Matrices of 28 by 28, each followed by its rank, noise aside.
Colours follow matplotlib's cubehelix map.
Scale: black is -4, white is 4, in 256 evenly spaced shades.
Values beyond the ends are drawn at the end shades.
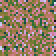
seven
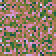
seven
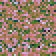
five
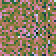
six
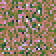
seven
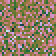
seven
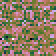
four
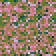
seven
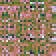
four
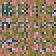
four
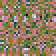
five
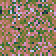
six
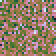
seven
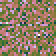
six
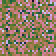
six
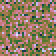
five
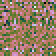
seven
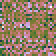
five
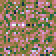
five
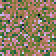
seven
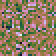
four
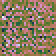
four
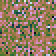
seven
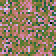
seven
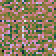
four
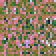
four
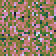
six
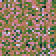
six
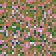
six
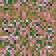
six
